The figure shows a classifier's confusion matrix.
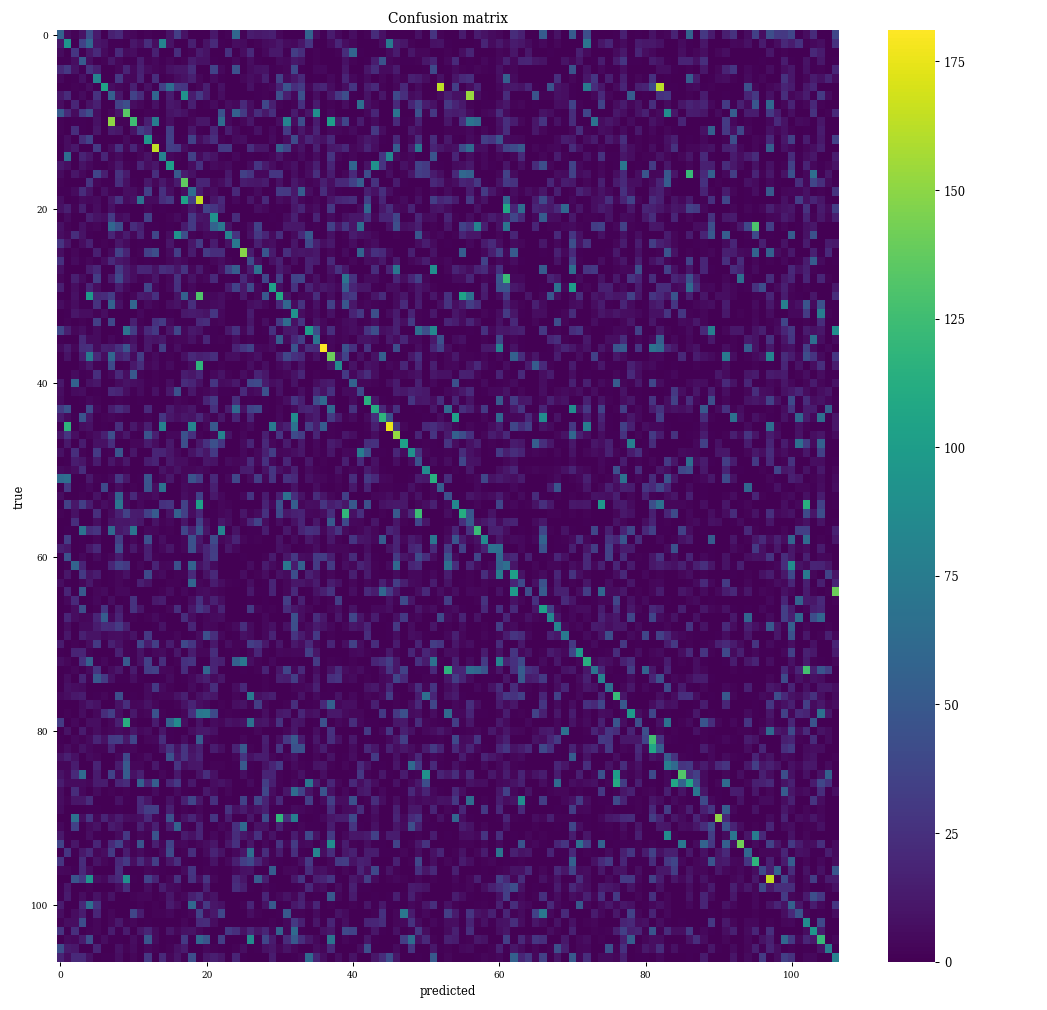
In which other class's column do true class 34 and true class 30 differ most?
19
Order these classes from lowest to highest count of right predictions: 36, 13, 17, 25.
17, 25, 13, 36
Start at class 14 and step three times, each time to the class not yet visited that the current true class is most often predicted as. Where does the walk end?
72
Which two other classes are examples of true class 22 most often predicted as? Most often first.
95, 57
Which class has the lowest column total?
90
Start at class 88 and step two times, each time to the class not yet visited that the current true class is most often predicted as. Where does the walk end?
18
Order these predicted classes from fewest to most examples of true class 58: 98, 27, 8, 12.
27, 98, 8, 12
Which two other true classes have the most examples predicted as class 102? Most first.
73, 54
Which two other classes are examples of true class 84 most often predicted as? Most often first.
83, 48
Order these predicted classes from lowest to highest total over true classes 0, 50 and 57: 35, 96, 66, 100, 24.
96, 35, 100, 24, 66
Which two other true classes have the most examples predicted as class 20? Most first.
78, 73
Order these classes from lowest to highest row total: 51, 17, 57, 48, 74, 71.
71, 74, 48, 17, 51, 57
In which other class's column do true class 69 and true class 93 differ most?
37
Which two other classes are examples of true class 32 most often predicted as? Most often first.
104, 43
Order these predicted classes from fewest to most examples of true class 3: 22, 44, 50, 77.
22, 50, 77, 44
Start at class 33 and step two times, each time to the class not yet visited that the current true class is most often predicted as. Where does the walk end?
99
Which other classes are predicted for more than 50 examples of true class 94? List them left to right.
26, 35, 60
